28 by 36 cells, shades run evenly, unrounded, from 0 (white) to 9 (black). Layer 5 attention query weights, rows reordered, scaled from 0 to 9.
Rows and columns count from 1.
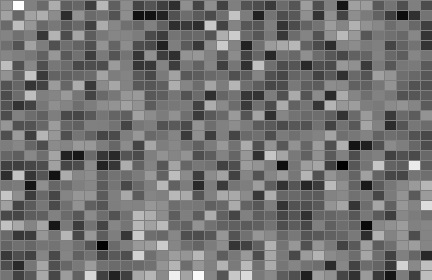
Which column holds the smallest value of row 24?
12
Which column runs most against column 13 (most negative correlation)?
30
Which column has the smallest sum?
15
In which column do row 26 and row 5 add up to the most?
36
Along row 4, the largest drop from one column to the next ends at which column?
5
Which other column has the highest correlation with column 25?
19
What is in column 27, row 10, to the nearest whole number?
4
